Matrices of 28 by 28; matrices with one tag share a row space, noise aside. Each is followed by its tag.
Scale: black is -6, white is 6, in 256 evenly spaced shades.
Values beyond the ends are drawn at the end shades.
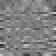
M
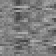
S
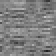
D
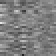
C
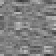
S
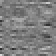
D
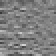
C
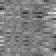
M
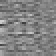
C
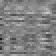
D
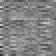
D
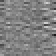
M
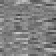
S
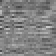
D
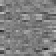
M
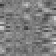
M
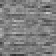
D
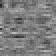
D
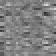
M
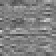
D
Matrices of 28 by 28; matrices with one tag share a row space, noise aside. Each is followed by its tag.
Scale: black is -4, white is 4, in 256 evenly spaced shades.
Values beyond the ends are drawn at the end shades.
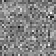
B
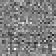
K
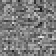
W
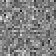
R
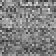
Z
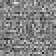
R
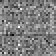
B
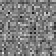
B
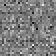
B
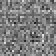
R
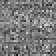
K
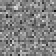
R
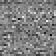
W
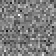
B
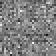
B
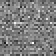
R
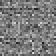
Z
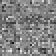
Z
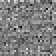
K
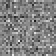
R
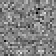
W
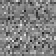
R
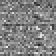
W
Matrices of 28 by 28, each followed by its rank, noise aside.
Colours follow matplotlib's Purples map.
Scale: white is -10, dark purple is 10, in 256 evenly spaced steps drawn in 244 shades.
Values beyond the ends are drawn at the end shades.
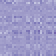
two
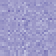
four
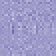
four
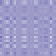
one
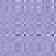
one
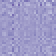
three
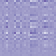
one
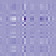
one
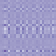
one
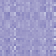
two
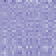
two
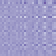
one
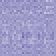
four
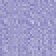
four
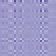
one
